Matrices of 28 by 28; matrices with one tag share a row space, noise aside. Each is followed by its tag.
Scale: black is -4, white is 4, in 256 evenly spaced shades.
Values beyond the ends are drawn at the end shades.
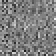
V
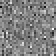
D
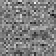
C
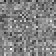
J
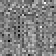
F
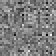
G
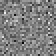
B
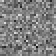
J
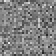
G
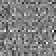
V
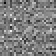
J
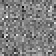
B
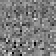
C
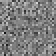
V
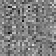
F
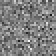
G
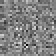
J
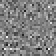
B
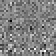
D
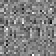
B
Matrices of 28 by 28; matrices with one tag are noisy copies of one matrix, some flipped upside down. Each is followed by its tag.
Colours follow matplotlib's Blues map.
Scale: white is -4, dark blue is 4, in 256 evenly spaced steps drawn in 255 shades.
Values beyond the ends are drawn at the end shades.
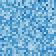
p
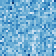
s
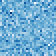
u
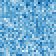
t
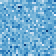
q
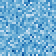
p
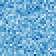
u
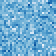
q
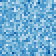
s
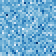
p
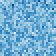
p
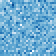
p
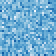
q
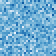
p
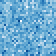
t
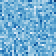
q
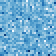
t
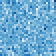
s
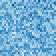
p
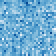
t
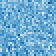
q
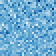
p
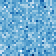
t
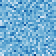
u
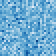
t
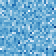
p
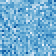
q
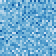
p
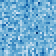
t
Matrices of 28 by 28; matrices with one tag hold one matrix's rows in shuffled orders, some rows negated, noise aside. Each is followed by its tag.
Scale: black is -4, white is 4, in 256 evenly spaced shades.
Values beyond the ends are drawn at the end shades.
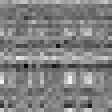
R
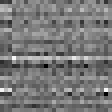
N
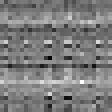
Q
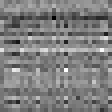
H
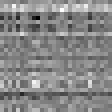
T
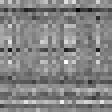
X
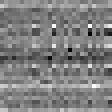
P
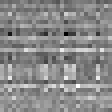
X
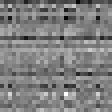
X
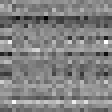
N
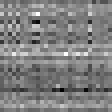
T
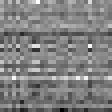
T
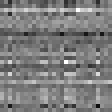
X
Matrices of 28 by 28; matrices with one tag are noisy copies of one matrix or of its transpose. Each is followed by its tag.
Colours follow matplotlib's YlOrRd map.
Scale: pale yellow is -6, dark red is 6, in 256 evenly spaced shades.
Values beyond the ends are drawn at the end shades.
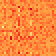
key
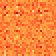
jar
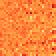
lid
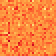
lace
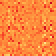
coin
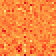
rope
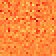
key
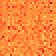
coin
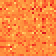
lace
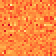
rope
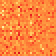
key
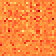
key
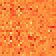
key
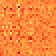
key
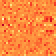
rope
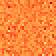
coin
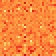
rope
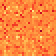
jar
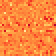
rope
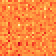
lace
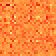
jar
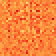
key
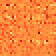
jar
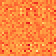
coin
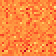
coin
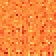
lid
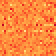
rope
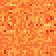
rope
